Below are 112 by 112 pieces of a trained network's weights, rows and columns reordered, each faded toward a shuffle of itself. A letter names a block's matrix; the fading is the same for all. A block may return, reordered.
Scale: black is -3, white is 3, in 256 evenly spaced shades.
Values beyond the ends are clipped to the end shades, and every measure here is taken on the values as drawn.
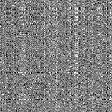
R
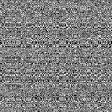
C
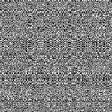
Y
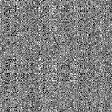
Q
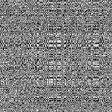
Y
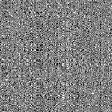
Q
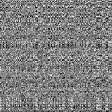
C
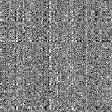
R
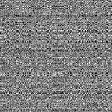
C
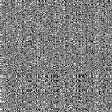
Q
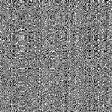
Q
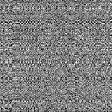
Y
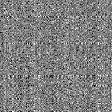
Q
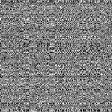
Y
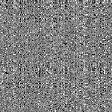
Q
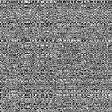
Y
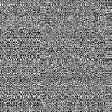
C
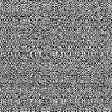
Y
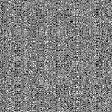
Q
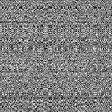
C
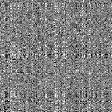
R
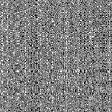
R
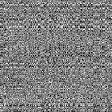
Y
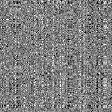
R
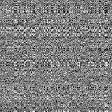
C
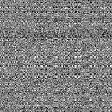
C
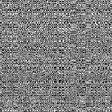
Y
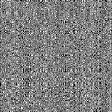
Q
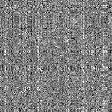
R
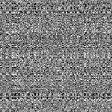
C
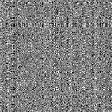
Q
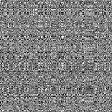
Y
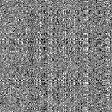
R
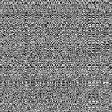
Y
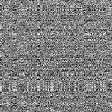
C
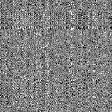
Q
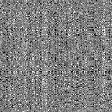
Q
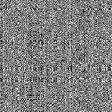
Q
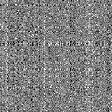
R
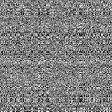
C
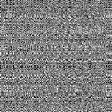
C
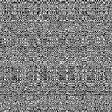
C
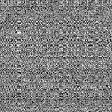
Y
